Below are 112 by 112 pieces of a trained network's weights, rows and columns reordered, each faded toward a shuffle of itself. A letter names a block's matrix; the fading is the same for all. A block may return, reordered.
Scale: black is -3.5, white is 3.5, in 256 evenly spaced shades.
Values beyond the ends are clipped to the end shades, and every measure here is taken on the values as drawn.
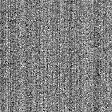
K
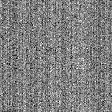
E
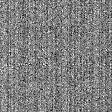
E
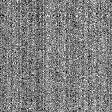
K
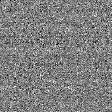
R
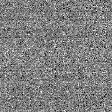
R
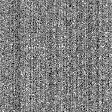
K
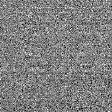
R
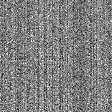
K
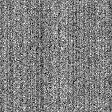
K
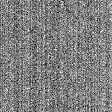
E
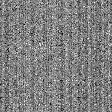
E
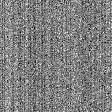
K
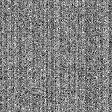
E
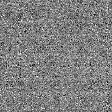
R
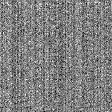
K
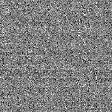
R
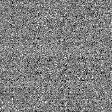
R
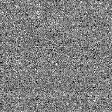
R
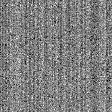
E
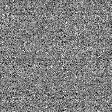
R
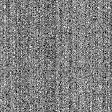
E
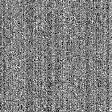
E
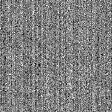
K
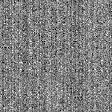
K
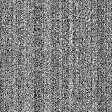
E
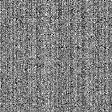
E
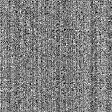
E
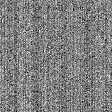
E
